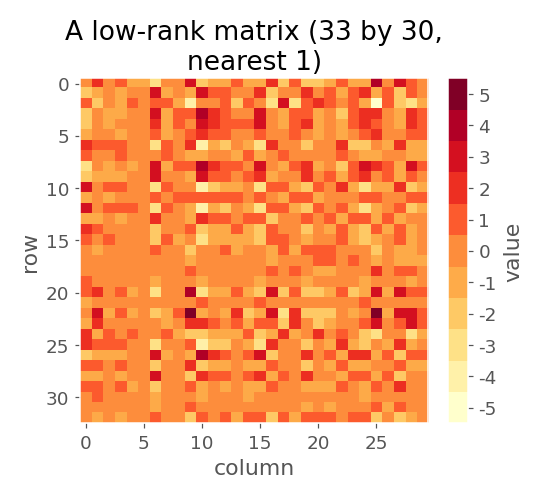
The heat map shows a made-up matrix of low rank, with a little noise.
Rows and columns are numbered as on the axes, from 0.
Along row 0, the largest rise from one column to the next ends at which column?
25
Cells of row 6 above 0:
9
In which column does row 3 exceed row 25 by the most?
10
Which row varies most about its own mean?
22
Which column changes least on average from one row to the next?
5
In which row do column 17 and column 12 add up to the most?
2
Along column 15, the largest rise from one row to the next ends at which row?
26
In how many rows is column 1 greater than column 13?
12
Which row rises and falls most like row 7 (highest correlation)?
24
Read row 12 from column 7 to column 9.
1 0 -1
